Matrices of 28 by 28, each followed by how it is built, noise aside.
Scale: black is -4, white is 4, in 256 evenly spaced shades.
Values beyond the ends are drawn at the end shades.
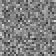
repeating rows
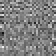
low rank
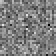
blocks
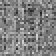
blocks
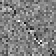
banded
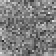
smooth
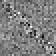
banded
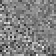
lower triangular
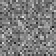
repeating columns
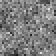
smooth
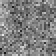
smooth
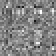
low rank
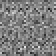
repeating columns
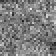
smooth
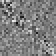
banded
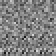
repeating columns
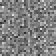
repeating rows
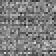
blocks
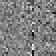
uneven columns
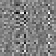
low rank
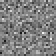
repeating columns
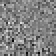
lower triangular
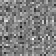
low rank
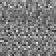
repeating columns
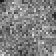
smooth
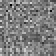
blocks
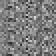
repeating rows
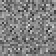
repeating columns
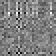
low rank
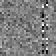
uneven columns
